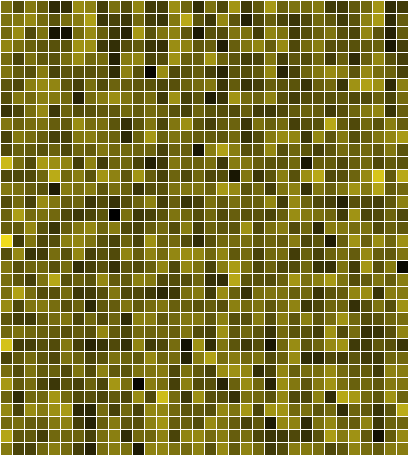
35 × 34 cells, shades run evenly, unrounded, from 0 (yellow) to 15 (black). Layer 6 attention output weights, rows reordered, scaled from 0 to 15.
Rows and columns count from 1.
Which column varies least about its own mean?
22
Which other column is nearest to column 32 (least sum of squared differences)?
27
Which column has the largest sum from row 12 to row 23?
14
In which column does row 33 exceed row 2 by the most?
8
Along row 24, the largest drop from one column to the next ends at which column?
34
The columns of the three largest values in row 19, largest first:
28, 17, 2
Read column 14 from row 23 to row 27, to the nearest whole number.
12 7 9 8 10
